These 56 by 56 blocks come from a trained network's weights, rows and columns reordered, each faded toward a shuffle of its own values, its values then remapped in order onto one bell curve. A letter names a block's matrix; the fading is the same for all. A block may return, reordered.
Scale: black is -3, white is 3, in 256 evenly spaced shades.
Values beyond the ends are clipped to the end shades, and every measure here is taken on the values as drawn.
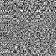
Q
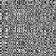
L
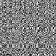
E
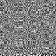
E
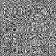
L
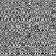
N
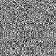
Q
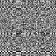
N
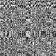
Q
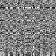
N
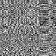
E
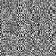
L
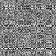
N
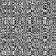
L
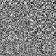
Q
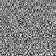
E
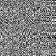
L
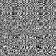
E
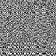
N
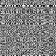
N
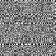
N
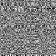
E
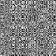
L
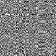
E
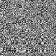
Q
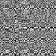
N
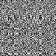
Q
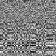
N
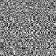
Q
